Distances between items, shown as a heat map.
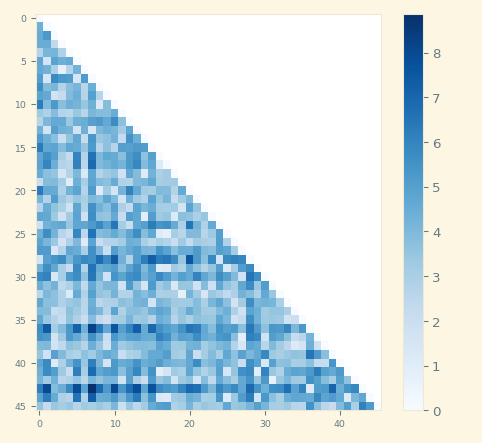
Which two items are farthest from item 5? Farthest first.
43, 36
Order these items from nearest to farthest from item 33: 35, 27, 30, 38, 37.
35, 38, 27, 37, 30
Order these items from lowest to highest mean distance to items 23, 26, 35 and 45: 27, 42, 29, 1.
42, 27, 1, 29
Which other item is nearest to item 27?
37
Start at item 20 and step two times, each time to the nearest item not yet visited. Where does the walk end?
10
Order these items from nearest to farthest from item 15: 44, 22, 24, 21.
22, 21, 44, 24
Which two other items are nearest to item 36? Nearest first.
43, 2
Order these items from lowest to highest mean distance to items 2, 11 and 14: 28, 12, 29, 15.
29, 12, 15, 28
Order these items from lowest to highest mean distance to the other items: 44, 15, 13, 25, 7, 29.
25, 29, 44, 13, 15, 7
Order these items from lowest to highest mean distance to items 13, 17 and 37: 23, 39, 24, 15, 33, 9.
9, 33, 23, 39, 15, 24
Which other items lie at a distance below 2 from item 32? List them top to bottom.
4, 19, 22
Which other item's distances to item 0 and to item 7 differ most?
28
